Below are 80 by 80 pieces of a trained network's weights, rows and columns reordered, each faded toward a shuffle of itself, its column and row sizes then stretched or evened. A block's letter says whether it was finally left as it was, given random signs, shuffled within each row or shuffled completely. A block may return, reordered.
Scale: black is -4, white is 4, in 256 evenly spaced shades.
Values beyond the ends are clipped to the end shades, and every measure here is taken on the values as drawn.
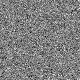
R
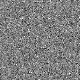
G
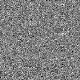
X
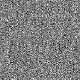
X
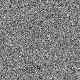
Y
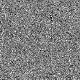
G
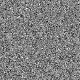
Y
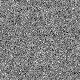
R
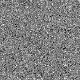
G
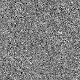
G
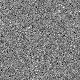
R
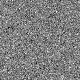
R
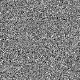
G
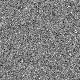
R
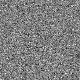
Y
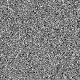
Y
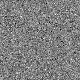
Y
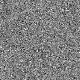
Y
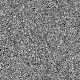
R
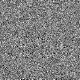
G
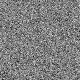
R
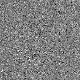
G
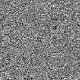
X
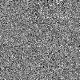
G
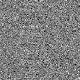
X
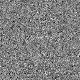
Y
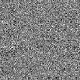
X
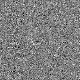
G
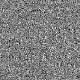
X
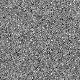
G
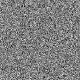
X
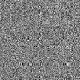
X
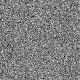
R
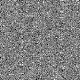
X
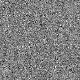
G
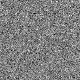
Y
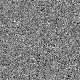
Y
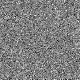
Y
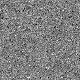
Y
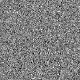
G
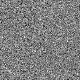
G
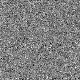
Y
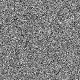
Y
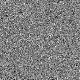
G
